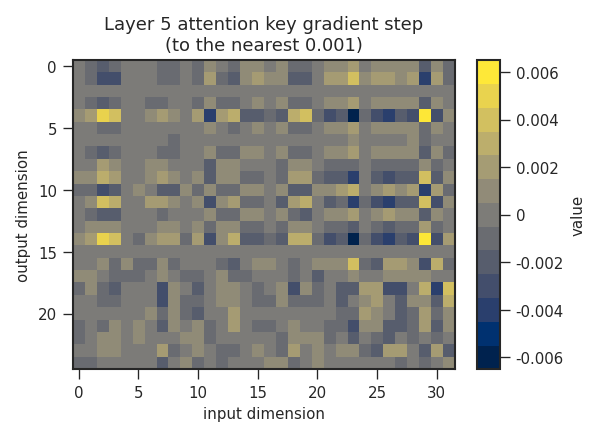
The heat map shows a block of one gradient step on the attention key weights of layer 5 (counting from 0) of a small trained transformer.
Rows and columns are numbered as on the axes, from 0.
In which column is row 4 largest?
29
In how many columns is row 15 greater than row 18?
13
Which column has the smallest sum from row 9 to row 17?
25
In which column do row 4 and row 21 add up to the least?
23
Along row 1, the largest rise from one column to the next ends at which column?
30
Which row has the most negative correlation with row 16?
21
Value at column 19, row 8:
0.001
